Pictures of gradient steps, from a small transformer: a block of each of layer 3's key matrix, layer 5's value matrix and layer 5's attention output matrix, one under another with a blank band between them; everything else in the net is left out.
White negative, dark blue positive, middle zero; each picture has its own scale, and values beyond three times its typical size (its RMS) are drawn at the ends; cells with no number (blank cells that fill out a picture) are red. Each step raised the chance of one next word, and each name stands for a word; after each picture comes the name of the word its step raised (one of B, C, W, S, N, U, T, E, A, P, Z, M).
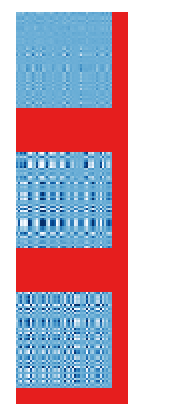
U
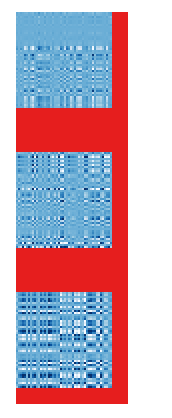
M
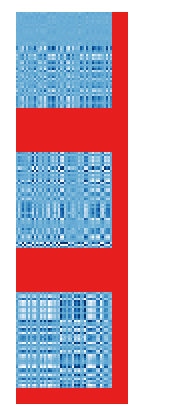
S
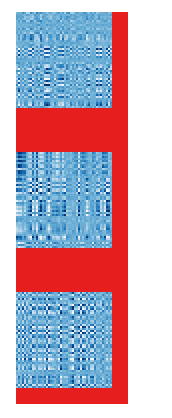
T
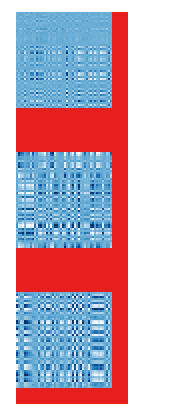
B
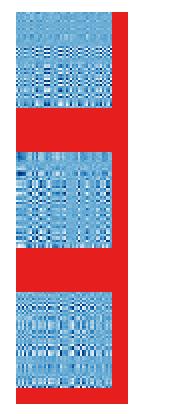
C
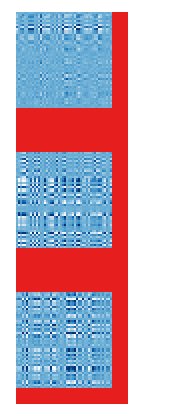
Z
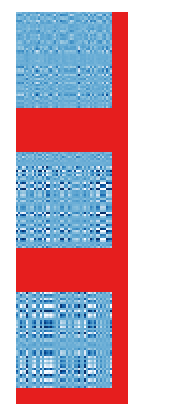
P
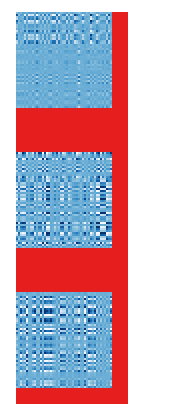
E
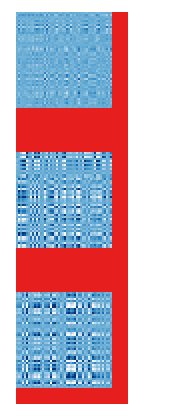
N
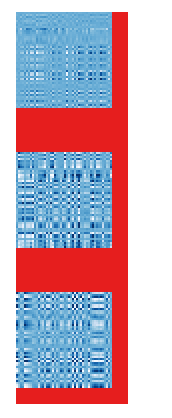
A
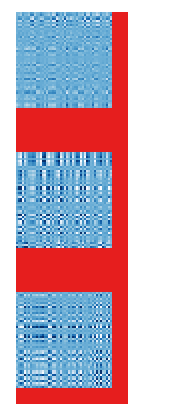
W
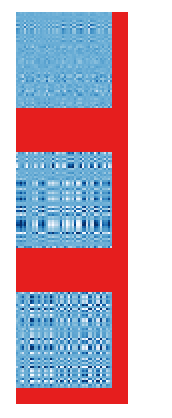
U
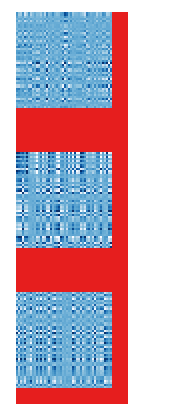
T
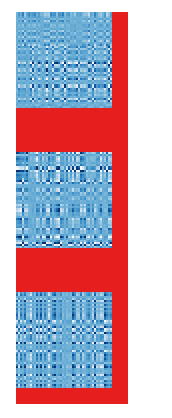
S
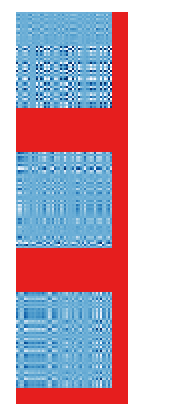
S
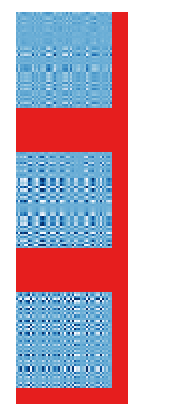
Z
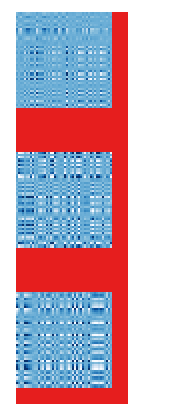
N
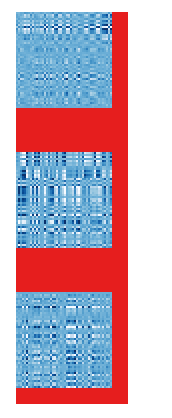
W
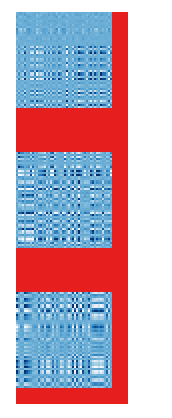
P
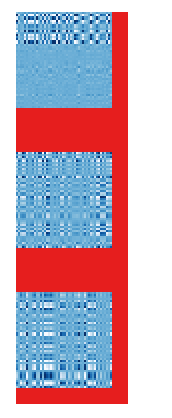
N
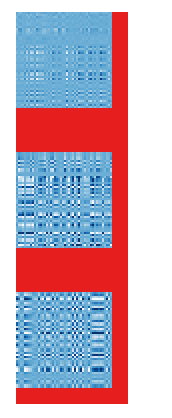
Z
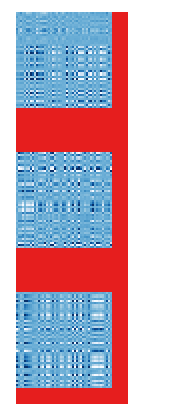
S
